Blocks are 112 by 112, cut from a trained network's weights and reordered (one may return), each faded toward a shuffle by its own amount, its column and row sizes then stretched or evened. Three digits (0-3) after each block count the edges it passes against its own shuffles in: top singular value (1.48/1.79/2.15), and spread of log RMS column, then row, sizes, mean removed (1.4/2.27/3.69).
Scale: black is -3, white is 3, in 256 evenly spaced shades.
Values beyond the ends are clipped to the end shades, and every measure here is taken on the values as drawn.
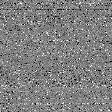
0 0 2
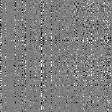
2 3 2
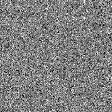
1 1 0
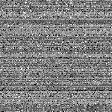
3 0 1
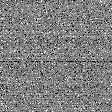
1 0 1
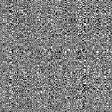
3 2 2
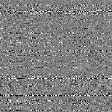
3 1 3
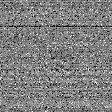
2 0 1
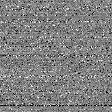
1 0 2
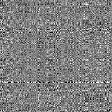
3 2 2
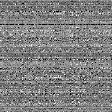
3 1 2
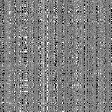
3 3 2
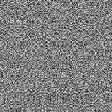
3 0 1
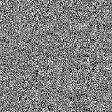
2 2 1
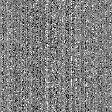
2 2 0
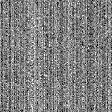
3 1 0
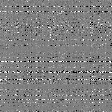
2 1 3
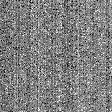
2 0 0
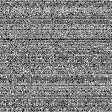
3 0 1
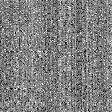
2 0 1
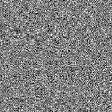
2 1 1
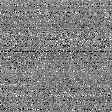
1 0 2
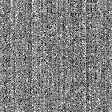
2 0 0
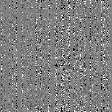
0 3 2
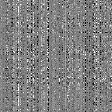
3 3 2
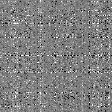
1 2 2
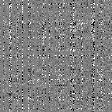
0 3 2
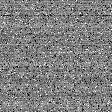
1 0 0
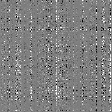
2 3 2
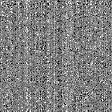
2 1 1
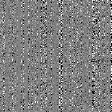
2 3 1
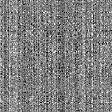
3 1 2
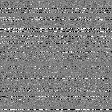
2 0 3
